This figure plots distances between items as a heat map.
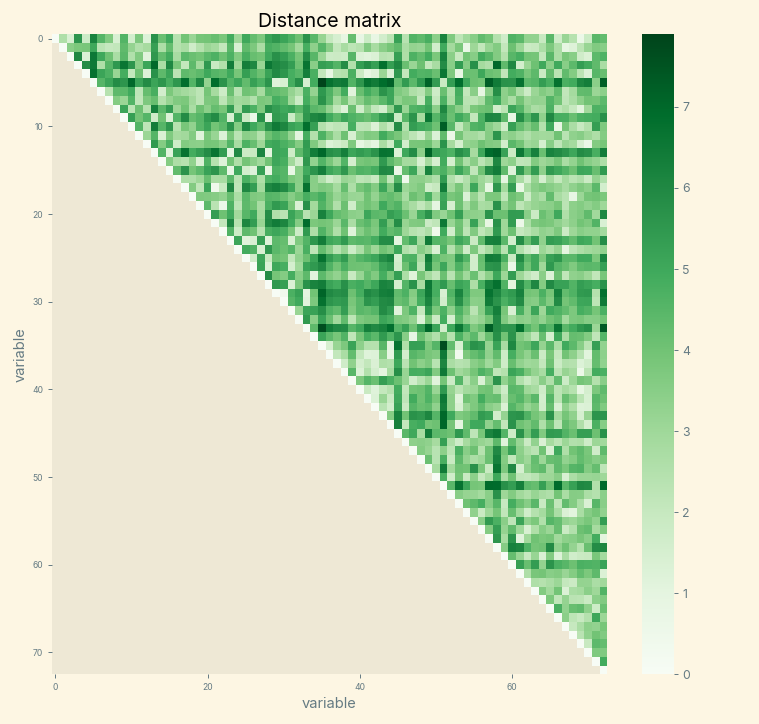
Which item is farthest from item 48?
58
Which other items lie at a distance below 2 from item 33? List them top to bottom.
5, 29, 30, 51
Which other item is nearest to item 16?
46
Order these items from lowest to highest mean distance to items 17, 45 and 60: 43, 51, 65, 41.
41, 65, 51, 43
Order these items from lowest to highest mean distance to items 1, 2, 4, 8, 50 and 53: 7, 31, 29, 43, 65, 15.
43, 7, 65, 31, 15, 29
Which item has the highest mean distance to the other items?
5
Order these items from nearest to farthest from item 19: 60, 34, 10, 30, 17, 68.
17, 34, 68, 60, 10, 30
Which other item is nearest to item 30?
29
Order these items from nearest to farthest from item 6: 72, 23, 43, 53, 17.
17, 72, 23, 53, 43
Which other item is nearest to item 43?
38
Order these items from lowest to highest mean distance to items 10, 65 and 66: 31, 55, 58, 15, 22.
22, 58, 55, 31, 15
